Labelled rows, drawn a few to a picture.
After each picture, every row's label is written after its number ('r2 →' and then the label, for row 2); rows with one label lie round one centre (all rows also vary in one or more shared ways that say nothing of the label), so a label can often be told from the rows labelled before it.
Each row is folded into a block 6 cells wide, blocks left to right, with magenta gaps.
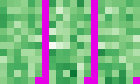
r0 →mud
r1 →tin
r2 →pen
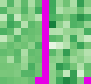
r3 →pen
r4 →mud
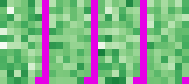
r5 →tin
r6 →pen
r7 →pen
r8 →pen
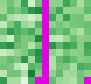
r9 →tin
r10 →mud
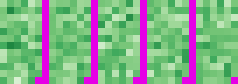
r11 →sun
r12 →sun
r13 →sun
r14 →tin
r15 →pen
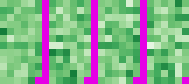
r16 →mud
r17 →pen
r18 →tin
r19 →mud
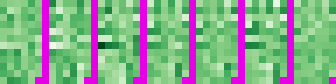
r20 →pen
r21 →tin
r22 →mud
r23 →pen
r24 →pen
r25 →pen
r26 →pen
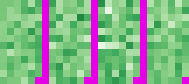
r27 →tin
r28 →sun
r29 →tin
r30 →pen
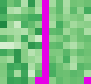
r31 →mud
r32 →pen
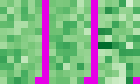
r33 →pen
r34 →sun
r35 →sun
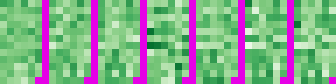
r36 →tin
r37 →sun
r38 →mud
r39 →sun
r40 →pen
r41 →tin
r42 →mud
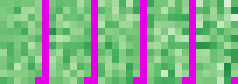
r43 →sun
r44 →mud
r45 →pen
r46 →mud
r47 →pen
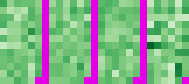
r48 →tin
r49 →pen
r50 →mud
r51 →pen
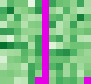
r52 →mud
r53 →sun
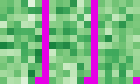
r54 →tin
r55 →sun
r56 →sun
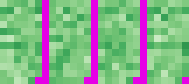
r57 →mud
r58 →sun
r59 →sun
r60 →mud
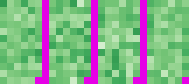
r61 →tin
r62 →tin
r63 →mud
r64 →mud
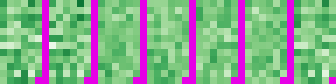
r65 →mud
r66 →sun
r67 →sun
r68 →pen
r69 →mud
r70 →tin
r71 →mud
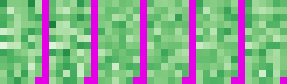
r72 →tin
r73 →mud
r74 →sun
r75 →sun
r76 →tin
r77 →mud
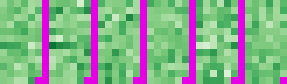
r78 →sun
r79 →mud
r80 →sun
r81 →tin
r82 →mud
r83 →pen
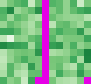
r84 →mud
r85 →tin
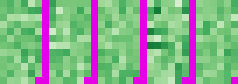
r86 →tin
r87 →tin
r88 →pen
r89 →mud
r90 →pen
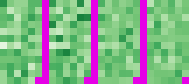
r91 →tin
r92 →sun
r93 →tin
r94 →pen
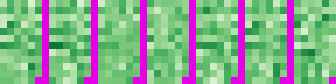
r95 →pen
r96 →sun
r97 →pen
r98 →tin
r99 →sun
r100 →pen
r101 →sun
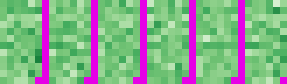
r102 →tin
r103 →sun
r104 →tin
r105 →pen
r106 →mud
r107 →tin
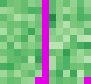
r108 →tin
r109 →mud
